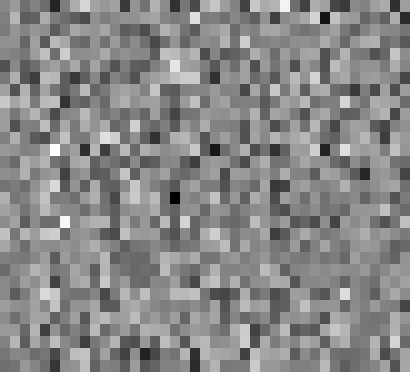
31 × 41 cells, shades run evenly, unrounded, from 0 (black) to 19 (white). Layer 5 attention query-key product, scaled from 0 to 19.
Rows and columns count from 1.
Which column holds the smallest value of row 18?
29
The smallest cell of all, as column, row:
18, 17
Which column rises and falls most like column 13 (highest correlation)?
15
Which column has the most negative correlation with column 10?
3
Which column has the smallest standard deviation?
24
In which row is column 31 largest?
26
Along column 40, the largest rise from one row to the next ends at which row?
2
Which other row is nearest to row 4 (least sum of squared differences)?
21
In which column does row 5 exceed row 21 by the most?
40
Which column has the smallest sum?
28
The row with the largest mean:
9
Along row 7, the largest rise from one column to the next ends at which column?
5
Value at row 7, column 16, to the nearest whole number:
12
